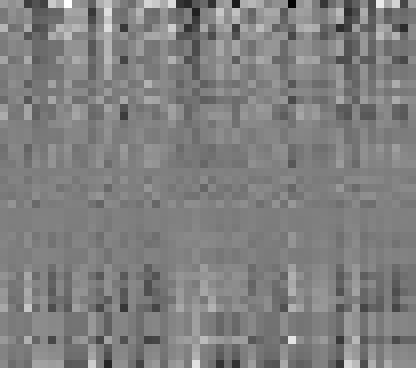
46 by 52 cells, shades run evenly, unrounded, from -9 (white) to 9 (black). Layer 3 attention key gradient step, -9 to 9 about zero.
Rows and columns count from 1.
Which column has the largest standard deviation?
14
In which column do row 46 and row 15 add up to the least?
25
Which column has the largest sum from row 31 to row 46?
43
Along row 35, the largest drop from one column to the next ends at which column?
37
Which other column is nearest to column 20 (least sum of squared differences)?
7
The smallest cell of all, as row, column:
1, 9
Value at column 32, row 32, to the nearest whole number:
0
